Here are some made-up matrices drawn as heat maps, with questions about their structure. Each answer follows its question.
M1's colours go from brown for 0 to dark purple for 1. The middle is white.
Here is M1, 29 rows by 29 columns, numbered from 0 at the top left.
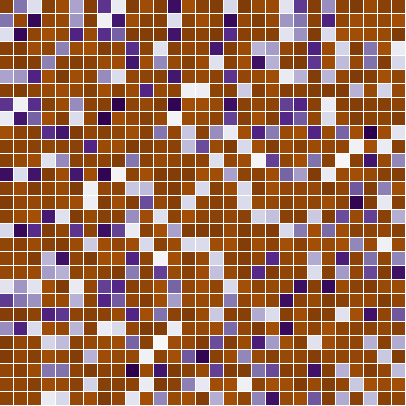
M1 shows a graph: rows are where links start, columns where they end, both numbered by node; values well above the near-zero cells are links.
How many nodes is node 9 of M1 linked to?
12
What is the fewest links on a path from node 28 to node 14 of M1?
3
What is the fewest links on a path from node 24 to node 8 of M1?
3
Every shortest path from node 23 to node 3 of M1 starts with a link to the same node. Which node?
node 16
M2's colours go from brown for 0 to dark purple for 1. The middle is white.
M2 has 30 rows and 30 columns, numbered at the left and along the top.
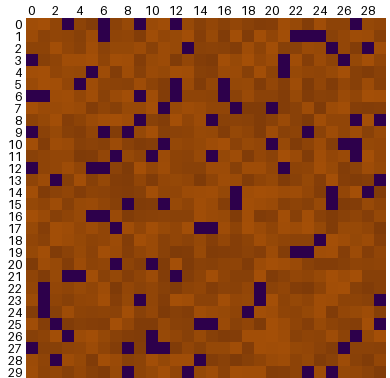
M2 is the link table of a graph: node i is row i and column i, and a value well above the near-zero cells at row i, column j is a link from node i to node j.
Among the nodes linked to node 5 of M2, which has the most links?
node 12
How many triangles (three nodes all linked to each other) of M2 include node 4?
0
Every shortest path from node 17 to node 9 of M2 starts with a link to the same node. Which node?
node 15
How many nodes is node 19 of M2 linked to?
2
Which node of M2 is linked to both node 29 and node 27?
node 8
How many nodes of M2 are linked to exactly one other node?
1
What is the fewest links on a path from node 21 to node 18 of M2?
5
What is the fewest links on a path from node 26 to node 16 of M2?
4
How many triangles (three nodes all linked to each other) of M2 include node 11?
1
